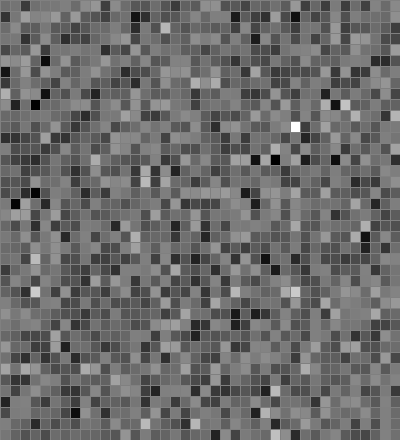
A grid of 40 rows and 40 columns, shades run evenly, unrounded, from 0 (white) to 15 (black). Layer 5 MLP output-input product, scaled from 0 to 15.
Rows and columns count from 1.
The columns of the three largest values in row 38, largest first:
8, 26, 11
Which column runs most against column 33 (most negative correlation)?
4
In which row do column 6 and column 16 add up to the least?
20
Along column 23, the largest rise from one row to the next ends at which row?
13
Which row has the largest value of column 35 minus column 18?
25
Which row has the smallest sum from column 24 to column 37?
27
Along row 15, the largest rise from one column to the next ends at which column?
28
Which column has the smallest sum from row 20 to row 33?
6
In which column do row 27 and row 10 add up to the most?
2
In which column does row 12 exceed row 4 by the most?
22
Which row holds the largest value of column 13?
7
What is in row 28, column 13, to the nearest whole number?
10
